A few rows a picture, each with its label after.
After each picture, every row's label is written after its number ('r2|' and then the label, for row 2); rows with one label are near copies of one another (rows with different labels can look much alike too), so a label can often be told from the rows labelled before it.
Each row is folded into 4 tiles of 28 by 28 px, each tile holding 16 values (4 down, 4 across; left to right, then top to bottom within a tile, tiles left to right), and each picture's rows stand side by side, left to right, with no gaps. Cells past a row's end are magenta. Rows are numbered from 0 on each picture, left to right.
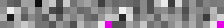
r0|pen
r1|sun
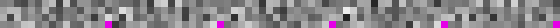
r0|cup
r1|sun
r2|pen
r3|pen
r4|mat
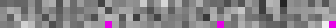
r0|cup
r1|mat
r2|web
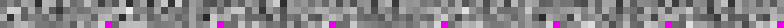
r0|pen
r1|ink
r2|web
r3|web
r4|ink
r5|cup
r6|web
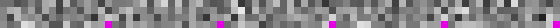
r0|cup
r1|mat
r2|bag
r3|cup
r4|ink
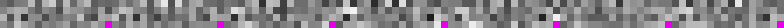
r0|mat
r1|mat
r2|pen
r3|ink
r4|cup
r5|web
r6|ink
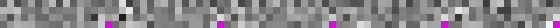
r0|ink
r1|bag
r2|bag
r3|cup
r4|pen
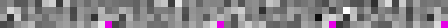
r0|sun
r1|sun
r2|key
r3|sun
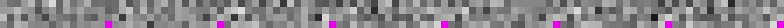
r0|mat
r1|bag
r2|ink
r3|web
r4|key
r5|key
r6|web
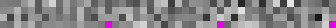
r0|mat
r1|cup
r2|ink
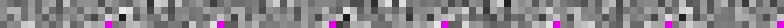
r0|cup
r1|pen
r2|sun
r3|sun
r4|web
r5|cup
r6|bag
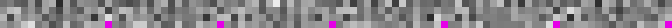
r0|cup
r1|cup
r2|mat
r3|ink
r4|bag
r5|pen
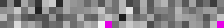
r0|web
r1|bag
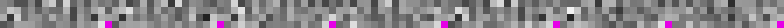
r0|sun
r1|ink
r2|bag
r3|web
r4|sun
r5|pen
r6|web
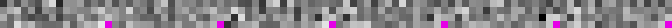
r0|web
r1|web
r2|sun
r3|ink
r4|key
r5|bag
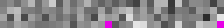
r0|mat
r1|cup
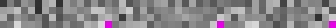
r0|web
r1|bag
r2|cup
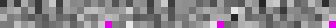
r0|web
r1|web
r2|pen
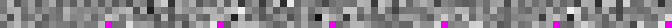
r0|bag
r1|web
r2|ink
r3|pen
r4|cup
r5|pen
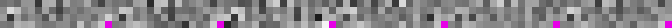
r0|pen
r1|pen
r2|sun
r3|ink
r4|mat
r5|pen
